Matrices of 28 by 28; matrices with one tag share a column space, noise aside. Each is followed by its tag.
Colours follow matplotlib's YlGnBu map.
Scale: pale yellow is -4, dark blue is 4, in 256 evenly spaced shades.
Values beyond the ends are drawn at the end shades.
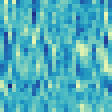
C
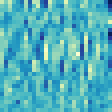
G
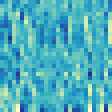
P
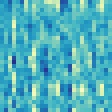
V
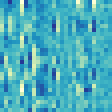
V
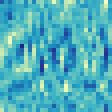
C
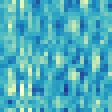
V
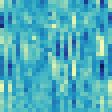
G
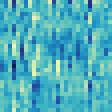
G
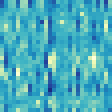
V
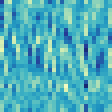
C
